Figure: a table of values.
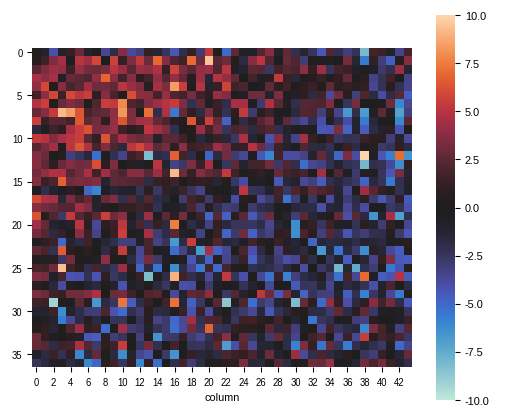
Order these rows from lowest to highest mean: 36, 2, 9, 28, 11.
36, 28, 9, 11, 2
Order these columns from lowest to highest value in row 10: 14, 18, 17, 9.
14, 18, 17, 9
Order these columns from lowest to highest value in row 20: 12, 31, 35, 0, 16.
35, 31, 12, 0, 16
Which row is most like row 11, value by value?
5
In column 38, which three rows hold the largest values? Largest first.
12, 26, 33
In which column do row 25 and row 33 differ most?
3
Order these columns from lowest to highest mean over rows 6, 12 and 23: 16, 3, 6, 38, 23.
6, 23, 38, 16, 3
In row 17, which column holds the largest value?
0
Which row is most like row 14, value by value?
2
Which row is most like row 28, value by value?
13
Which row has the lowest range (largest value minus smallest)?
27
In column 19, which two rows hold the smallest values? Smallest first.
23, 25
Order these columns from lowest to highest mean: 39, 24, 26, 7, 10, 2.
39, 26, 7, 24, 2, 10
